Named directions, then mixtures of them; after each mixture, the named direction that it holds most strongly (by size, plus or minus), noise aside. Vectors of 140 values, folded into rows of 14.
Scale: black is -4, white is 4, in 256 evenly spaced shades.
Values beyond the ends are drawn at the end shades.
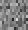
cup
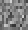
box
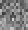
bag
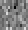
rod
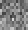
bag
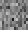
cup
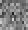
bag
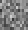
bag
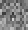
bag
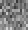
bag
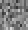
bag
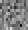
rod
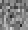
bag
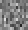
box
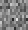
cup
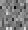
rod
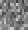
bag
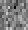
rod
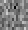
rod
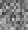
bag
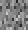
cup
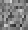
box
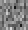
rod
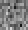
rod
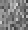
cup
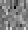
rod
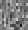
box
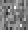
rod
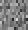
cup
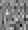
cup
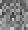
bag
